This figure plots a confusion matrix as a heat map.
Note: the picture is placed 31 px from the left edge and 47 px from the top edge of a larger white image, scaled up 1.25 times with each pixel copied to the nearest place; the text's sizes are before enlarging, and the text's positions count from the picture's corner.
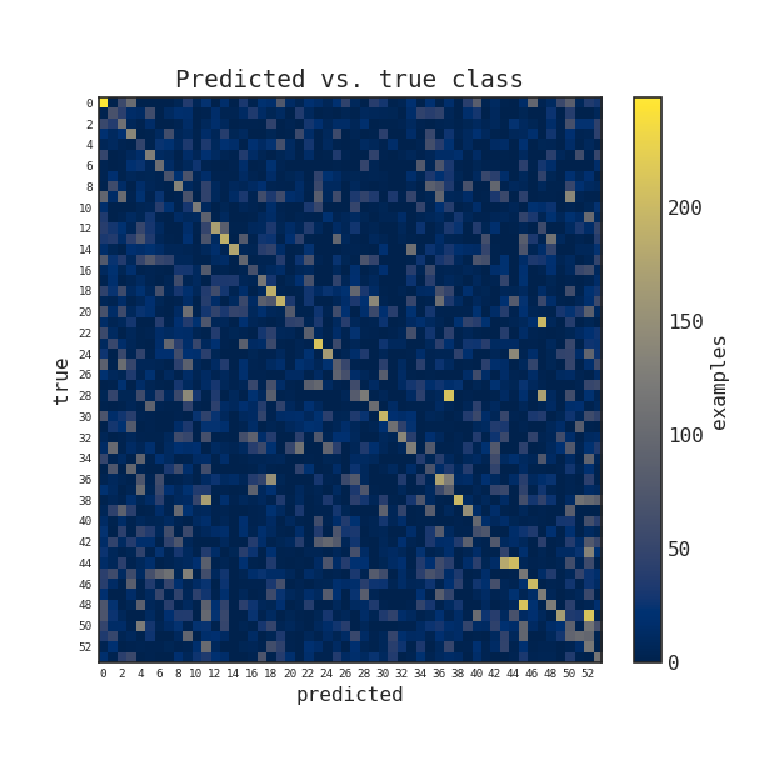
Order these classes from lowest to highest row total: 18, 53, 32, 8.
53, 8, 32, 18
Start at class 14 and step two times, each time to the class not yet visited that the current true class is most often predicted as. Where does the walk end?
21
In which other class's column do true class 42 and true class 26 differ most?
24
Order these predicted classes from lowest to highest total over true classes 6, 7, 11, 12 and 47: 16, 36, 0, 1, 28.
16, 1, 0, 28, 36
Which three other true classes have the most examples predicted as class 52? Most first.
49, 43, 50
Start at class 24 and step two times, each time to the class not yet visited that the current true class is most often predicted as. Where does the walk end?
43
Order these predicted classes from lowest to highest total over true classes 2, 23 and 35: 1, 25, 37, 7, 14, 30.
14, 30, 37, 25, 7, 1
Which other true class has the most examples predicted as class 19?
0
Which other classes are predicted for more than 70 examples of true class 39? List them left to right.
2, 8, 30, 35, 50
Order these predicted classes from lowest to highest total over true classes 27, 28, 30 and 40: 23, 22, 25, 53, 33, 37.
25, 33, 22, 53, 23, 37
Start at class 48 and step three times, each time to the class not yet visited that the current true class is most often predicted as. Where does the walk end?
50
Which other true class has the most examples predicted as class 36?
19
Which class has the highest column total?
52
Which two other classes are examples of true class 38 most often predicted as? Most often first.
11, 51
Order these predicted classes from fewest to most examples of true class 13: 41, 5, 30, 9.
30, 9, 5, 41
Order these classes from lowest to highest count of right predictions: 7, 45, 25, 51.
7, 25, 51, 45
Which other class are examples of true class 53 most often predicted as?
17
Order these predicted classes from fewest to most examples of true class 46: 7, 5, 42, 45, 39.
39, 45, 5, 7, 42
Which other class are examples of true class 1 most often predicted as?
5
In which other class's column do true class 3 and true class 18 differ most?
27
